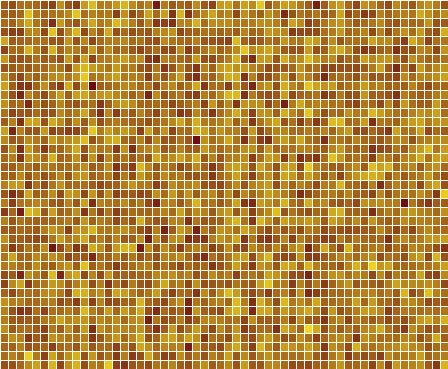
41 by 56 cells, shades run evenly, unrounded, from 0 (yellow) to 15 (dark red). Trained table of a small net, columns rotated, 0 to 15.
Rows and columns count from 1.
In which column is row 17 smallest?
54
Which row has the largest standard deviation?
28
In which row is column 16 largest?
41
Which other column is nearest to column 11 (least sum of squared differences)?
30
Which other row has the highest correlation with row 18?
14
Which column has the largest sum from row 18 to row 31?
32
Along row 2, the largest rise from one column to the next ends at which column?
24
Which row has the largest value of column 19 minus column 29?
11
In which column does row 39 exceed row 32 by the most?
7
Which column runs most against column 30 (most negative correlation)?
35
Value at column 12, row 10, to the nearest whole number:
15
